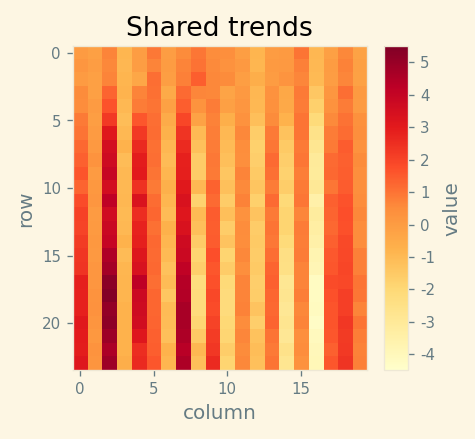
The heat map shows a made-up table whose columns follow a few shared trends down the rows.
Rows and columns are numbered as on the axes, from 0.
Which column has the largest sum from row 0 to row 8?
2
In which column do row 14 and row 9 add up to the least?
16
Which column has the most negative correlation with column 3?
15
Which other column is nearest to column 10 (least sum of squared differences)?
8
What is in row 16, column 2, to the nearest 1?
5
